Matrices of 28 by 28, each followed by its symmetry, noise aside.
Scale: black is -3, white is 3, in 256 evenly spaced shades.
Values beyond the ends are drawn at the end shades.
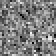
antisymmetric.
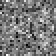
mirrored top to bottom.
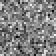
antisymmetric.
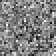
symmetric.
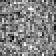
mirrored top to bottom.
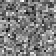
no symmetry.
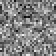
mirrored left to right.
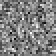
same after a half turn.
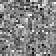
no symmetry.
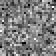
no symmetry.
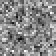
symmetric.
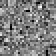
symmetric.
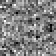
mirrored top to bottom.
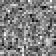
no symmetry.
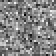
same after a half turn.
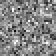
symmetric across the other diagonal.
